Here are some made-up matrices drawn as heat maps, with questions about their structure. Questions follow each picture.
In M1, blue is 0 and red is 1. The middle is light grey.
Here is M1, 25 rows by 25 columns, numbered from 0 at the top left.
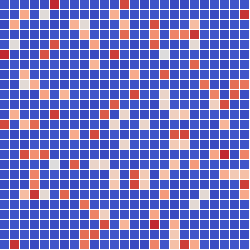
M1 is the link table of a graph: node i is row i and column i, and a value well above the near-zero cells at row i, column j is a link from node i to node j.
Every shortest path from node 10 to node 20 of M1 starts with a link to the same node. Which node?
node 16
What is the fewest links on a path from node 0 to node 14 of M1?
2
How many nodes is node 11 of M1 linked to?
6
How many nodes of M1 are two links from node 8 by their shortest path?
8
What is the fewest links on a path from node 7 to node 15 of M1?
2
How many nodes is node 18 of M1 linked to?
5
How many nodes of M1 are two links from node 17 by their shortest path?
10
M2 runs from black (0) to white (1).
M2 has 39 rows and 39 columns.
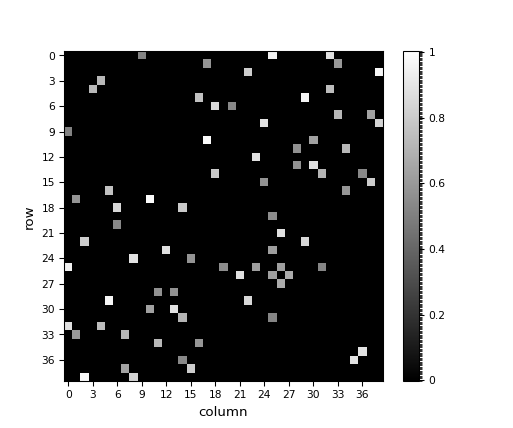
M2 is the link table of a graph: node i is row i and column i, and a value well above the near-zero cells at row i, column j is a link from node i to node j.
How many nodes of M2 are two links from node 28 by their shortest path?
2
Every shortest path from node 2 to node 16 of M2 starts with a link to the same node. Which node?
node 22
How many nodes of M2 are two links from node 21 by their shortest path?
2
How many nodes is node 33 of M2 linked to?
2
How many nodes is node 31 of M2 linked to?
2
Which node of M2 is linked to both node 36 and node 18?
node 14
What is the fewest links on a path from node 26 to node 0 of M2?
2
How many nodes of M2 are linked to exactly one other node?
8
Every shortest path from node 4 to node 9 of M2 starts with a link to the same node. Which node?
node 32
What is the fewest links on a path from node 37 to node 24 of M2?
2
